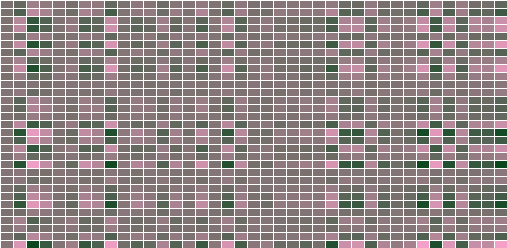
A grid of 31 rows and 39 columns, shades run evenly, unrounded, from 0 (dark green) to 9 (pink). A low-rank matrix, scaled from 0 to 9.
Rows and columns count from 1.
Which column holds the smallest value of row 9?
3
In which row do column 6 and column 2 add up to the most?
31
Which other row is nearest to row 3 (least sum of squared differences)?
16
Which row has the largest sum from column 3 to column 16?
21
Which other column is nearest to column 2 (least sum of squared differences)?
18
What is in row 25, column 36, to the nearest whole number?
6
